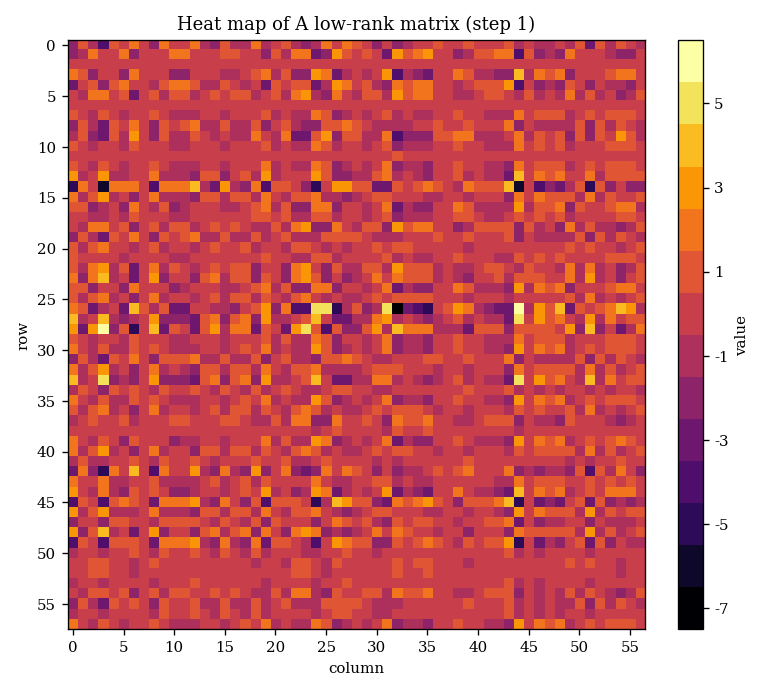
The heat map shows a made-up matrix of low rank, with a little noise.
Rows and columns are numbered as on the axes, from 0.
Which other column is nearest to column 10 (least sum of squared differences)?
5
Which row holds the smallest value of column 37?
28
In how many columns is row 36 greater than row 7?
24
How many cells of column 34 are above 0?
16
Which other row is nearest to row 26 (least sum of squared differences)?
3
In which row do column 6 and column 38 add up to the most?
26
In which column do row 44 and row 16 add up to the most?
44
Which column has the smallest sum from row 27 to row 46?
43
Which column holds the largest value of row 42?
6
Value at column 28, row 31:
1
